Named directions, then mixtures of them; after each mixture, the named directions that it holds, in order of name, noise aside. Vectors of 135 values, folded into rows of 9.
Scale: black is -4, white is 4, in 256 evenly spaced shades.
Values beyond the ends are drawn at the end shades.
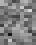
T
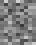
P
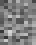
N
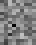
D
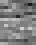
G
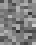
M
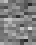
G, P.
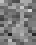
T.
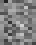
D, P.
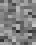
M.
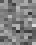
M.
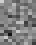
M, N, T.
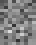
D, G, N.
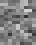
M, T.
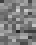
D, M.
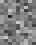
M, N, P.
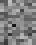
D.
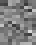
D, M, T.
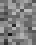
D, T.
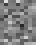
P.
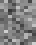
M, P.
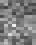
D, G, N.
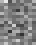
D, N, P.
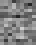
D, G, T.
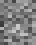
N, T.
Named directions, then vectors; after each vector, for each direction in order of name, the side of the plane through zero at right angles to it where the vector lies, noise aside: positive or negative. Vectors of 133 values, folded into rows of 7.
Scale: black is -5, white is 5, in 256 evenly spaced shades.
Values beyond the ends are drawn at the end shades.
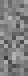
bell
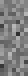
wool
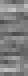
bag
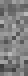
negative, positive, positive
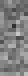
negative, negative, negative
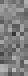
positive, positive, negative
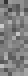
negative, negative, negative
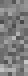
positive, negative, negative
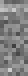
positive, negative, positive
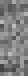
negative, positive, positive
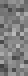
negative, negative, positive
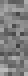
positive, positive, negative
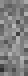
negative, positive, positive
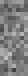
negative, negative, positive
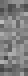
negative, positive, positive
